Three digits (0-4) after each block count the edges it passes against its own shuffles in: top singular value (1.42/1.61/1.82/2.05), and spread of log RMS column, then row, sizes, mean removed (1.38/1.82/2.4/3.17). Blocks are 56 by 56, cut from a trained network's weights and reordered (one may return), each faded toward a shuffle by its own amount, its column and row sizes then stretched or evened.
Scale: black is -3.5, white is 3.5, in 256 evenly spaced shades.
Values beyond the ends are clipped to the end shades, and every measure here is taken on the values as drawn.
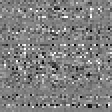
0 2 4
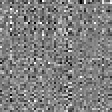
4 3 3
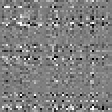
3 3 4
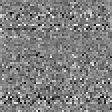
2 0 3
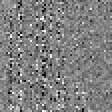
1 3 0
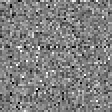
1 1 0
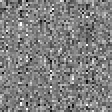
1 3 0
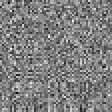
3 2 0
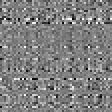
4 1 4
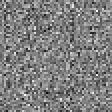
3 2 1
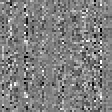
2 4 0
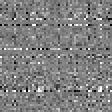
3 2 4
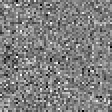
0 2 1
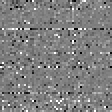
1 1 3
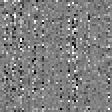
0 4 1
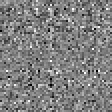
0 1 2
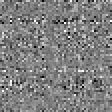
0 2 3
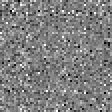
0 1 1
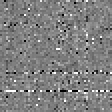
3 1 2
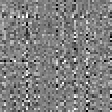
4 4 1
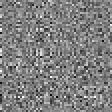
4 2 2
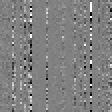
3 4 0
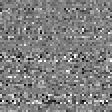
0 1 4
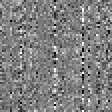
3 4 0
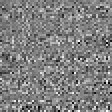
2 1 3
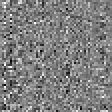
2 3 1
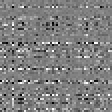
4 2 4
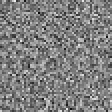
2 0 1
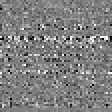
1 1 4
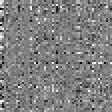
3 4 2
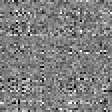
2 2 3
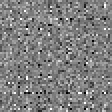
0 3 2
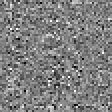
0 2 1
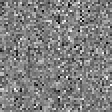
0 2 2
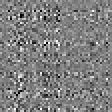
3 3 3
